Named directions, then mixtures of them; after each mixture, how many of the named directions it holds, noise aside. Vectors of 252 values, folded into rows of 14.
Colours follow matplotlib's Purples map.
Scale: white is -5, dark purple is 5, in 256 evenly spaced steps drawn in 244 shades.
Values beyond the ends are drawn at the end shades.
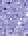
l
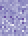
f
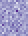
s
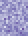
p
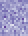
two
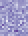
three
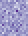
one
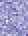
three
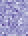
two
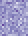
three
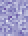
three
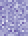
three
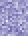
four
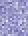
four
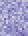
one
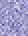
one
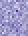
one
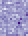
one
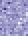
one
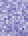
one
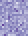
four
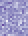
four
